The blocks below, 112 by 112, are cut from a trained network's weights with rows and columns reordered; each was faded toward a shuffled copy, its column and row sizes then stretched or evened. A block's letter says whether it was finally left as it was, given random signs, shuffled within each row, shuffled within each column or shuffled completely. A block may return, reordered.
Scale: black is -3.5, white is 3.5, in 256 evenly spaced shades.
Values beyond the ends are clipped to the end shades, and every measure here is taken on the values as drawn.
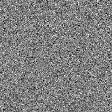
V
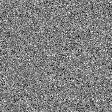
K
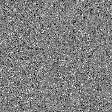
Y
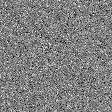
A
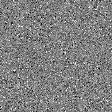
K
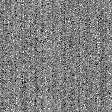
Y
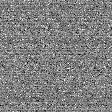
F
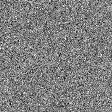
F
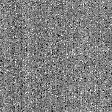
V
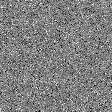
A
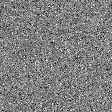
F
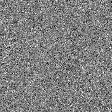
Y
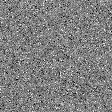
A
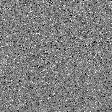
F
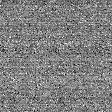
F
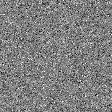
F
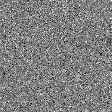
Y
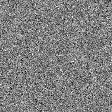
Y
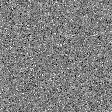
A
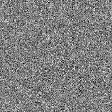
V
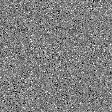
K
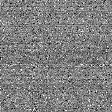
V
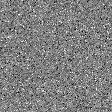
A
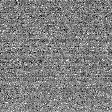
F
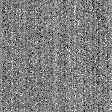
Y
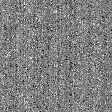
Y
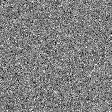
A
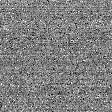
F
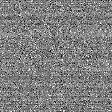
V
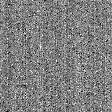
V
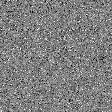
F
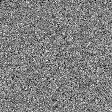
F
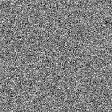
V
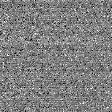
V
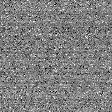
V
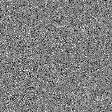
K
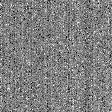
Y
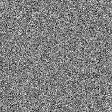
V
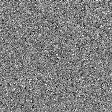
F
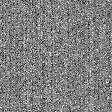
Y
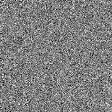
V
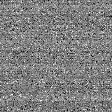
V
